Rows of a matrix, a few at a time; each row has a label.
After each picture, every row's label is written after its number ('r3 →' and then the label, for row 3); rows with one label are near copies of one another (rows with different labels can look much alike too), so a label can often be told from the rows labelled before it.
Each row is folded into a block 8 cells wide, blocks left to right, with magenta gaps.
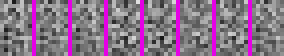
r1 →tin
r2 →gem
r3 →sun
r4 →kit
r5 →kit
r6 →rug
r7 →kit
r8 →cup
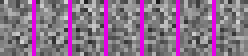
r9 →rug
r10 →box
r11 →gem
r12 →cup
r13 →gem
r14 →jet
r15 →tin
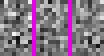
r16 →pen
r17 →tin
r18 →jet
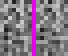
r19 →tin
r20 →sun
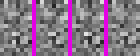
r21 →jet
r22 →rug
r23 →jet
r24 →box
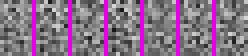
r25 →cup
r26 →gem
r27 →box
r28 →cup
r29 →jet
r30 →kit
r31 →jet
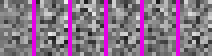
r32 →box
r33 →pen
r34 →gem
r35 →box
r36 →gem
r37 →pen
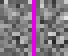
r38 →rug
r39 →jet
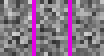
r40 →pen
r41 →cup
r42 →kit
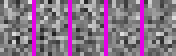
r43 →jet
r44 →tin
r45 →gem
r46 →jet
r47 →pen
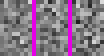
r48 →rug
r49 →gem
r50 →kit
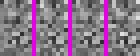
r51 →pen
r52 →box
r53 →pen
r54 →jet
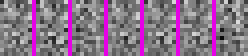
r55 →box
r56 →box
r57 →cup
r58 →box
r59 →box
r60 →pen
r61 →sun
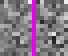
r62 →rug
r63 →rug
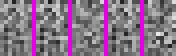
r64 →tin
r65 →tin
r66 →rug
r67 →tin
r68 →pen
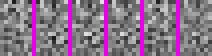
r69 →gem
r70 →box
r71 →rug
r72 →box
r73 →tin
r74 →jet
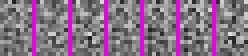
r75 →gem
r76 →rug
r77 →rug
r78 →gem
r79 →cup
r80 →gem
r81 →pen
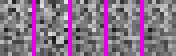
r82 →gem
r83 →box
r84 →sun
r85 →cup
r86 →sun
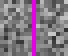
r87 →tin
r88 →rug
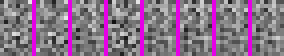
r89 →kit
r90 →jet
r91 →sun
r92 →kit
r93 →tin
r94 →tin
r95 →gem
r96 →tin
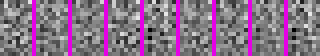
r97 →kit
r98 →cup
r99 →kit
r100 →jet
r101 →sun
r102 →jet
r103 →box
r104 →sun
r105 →sun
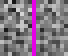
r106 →gem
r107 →gem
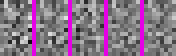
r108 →box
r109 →jet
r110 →tin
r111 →kit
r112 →box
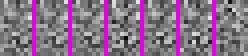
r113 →jet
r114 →rug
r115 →rug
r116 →kit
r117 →pen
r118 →jet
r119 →gem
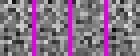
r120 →gem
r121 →gem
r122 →pen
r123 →sun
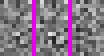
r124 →rug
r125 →jet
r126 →cup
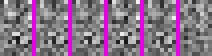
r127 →pen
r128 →jet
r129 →pen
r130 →pen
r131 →jet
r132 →sun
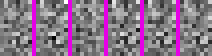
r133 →jet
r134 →rug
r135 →cup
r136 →box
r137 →pen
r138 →box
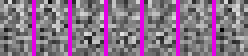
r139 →sun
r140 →gem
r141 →pen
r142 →jet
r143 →pen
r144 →gem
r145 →sun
